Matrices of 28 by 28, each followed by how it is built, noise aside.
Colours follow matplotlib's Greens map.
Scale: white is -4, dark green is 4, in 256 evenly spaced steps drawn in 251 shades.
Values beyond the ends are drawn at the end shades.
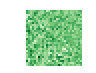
lower triangular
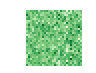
uneven columns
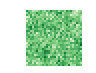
smooth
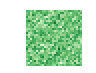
Hankel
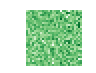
uneven columns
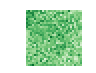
smooth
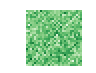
Hankel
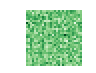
blocks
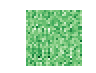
low rank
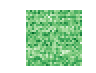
blocks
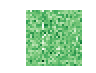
uneven columns
